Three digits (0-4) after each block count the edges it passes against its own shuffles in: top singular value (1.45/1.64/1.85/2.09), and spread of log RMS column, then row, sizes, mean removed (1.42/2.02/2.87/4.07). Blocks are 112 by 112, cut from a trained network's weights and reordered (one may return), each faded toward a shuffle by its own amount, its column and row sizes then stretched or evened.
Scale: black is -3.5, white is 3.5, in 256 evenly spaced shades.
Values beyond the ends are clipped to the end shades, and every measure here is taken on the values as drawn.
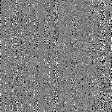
1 4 1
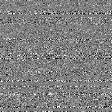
3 1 4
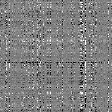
4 4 2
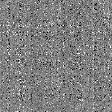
0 2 2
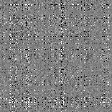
2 3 3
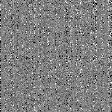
0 3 1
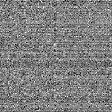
3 1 0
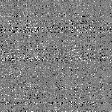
0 2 3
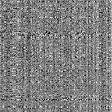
4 0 3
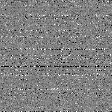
2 1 3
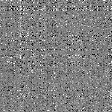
1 2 3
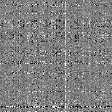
3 2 3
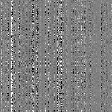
4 4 1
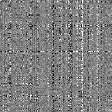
4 3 3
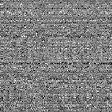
4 1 2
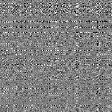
4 2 4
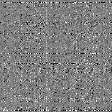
3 2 3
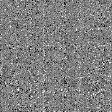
0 2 1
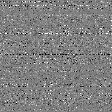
1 1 3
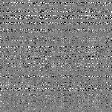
3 2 4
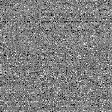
1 1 1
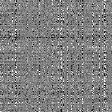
4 4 1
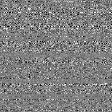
0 1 4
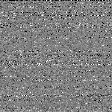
1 0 3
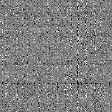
2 3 1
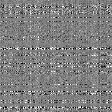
4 0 4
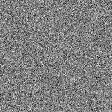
1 0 0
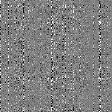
3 4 2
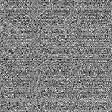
4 1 0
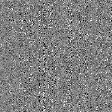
1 3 0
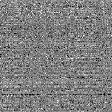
3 0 2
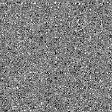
0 2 2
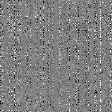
1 4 1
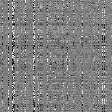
4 4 0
